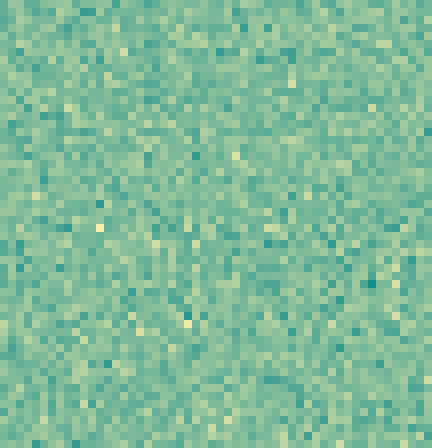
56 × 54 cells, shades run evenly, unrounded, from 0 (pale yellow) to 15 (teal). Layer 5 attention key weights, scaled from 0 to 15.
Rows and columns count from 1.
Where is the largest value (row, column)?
36, 47
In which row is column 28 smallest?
22
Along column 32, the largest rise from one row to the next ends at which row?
23
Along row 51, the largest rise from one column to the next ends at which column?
12
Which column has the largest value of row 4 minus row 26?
31
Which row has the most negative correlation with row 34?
29
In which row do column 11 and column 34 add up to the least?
51
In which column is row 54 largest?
52
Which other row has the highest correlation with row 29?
41
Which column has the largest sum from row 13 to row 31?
25
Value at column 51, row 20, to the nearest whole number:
7
